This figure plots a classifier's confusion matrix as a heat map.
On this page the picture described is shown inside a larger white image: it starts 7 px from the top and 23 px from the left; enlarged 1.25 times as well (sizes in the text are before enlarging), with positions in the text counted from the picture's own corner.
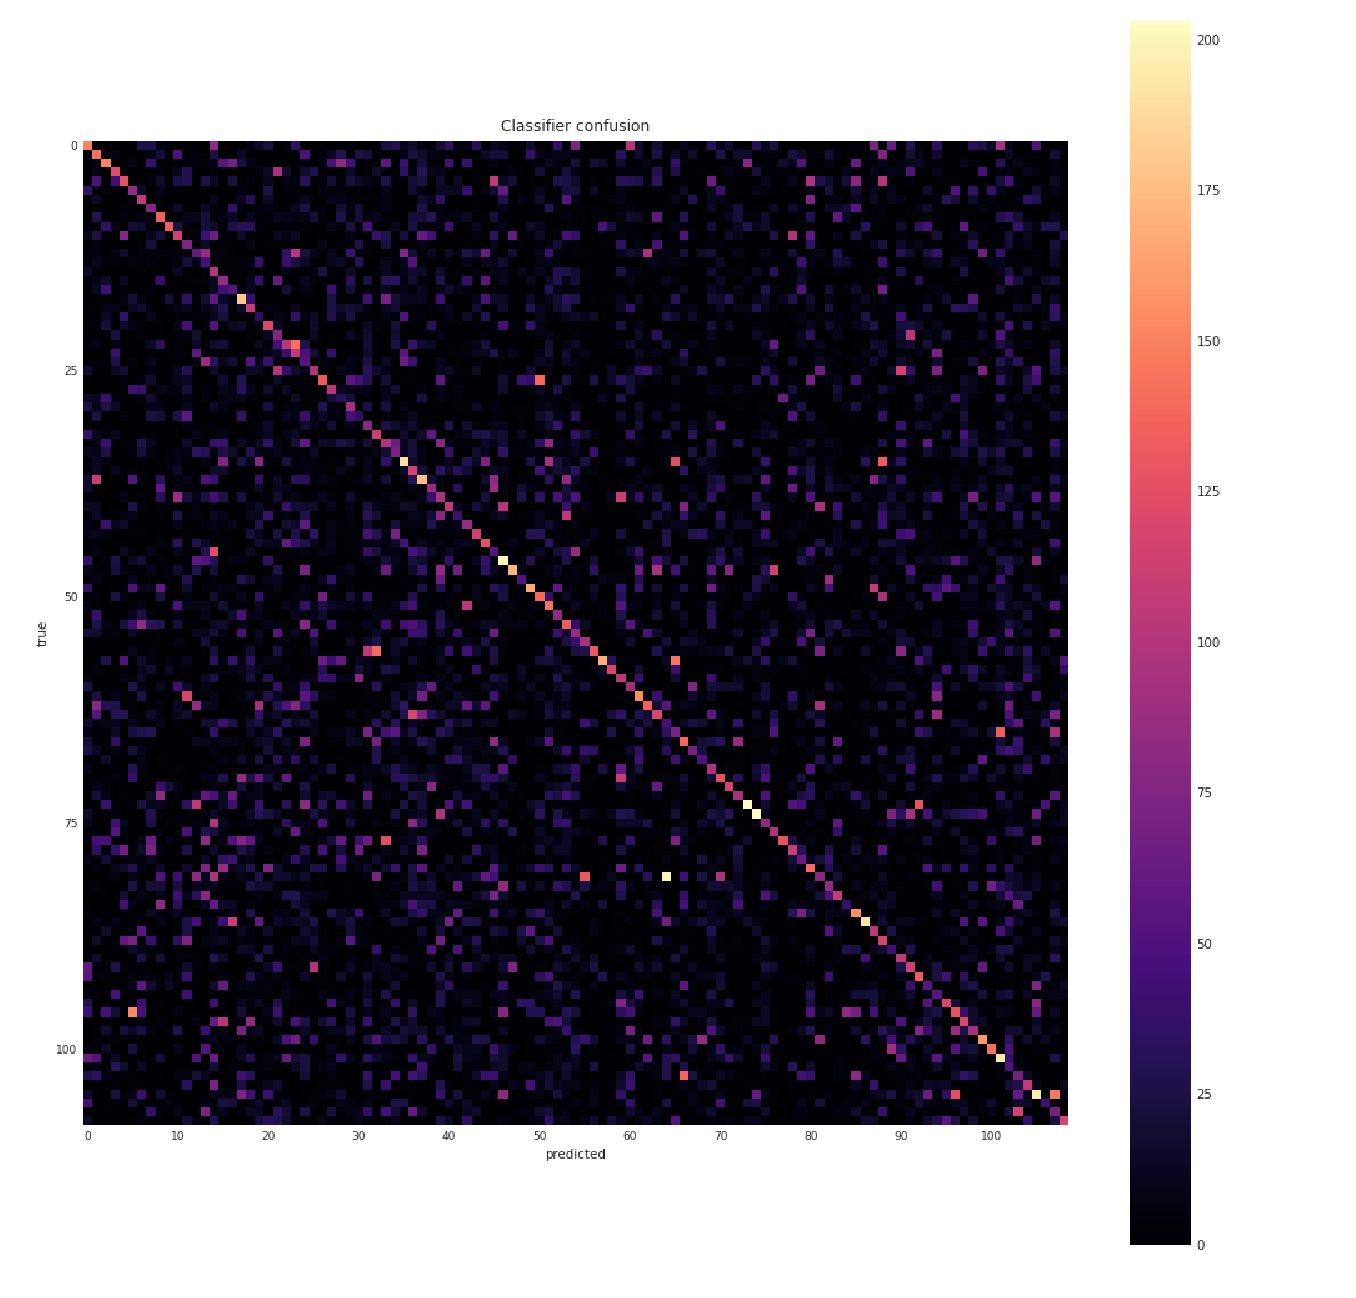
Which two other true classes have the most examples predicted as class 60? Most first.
0, 98
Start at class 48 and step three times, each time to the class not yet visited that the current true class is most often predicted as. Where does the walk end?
105
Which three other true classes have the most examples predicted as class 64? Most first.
81, 86, 62
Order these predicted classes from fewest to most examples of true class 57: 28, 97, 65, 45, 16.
97, 45, 16, 28, 65
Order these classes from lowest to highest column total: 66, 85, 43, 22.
43, 85, 22, 66
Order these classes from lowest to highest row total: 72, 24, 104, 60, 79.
79, 104, 24, 60, 72
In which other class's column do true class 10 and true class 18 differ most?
78
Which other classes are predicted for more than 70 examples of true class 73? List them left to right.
12, 24, 92
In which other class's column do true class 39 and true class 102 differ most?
59
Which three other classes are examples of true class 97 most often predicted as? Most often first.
15, 18, 14
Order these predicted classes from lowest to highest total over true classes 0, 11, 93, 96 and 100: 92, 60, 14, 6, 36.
92, 36, 14, 6, 60
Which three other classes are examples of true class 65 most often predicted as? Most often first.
101, 107, 31
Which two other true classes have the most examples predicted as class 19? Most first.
62, 35
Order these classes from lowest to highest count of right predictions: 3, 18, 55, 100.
55, 18, 3, 100
